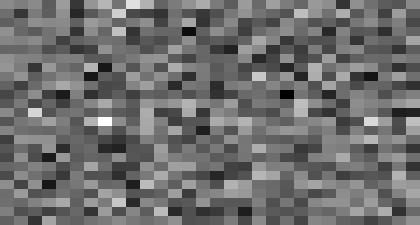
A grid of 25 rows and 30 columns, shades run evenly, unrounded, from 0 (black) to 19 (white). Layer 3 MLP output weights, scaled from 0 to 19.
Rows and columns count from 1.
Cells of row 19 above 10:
5
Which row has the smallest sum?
11
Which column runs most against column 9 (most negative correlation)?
6
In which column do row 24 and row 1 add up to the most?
10
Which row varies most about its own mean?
14
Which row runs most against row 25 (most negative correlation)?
13
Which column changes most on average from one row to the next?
7
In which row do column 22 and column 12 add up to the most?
12
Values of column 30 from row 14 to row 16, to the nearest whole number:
14 12 8
